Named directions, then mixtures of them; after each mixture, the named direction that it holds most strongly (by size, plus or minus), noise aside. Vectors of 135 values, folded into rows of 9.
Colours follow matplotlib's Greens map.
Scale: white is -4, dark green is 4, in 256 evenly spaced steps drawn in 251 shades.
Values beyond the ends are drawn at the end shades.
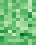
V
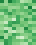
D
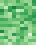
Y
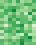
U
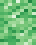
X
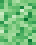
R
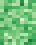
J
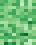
J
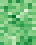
X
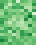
V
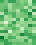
V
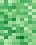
D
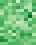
V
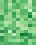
V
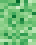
J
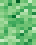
X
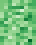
R
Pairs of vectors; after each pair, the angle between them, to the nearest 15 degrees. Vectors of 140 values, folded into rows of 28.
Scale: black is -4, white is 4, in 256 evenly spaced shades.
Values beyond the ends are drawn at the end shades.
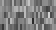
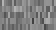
45 degrees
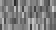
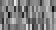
150 degrees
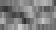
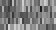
60 degrees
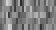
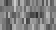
135 degrees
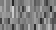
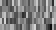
120 degrees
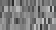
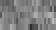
60 degrees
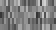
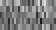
30 degrees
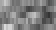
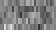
45 degrees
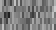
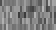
90 degrees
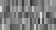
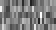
15 degrees
